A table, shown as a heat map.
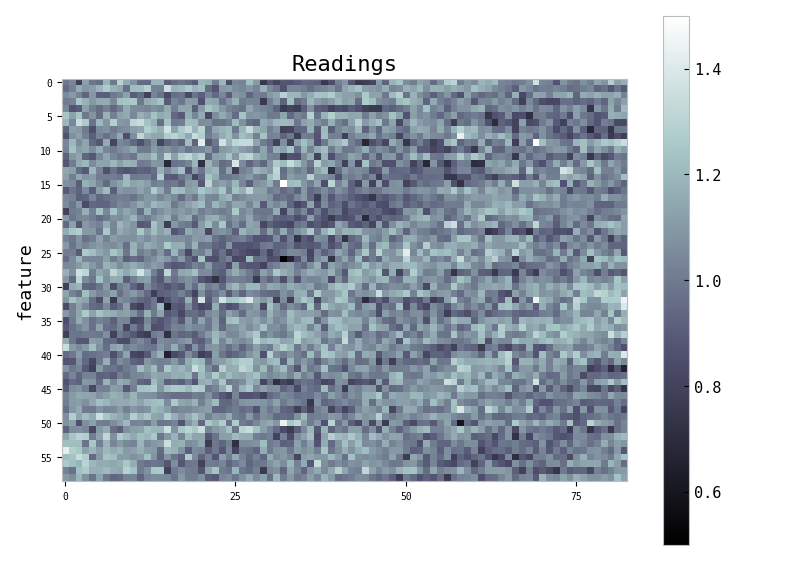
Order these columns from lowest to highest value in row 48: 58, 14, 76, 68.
76, 14, 68, 58
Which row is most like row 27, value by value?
46
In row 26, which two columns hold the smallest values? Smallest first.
32, 33
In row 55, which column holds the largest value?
2
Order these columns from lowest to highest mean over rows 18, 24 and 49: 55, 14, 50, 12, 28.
28, 55, 50, 14, 12
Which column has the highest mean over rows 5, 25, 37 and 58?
81
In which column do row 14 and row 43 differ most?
57
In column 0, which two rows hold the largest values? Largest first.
54, 39
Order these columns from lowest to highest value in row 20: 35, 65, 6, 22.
35, 6, 65, 22
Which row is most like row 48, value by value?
23
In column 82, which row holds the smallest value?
42
